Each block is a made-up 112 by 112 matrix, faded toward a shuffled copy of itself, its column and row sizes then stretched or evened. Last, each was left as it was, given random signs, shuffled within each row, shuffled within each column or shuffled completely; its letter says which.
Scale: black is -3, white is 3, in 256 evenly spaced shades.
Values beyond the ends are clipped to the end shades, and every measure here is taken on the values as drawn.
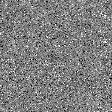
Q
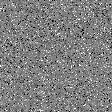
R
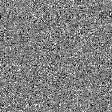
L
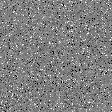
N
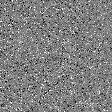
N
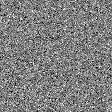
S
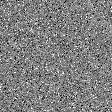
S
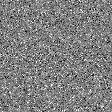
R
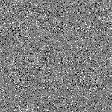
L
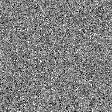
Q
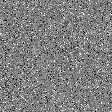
N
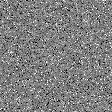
S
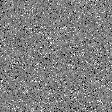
Q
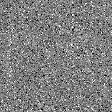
L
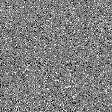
L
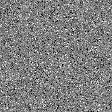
N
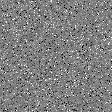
N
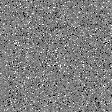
Q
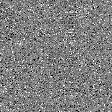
L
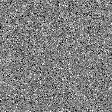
Q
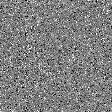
N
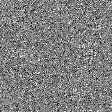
Q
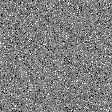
N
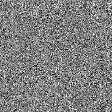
L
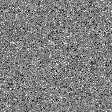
R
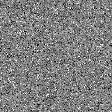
L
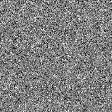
L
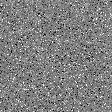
S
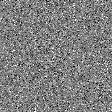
N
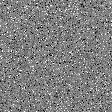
S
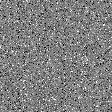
N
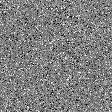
S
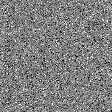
N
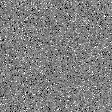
N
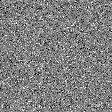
R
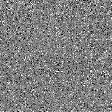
L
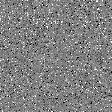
Q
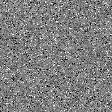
Q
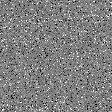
R
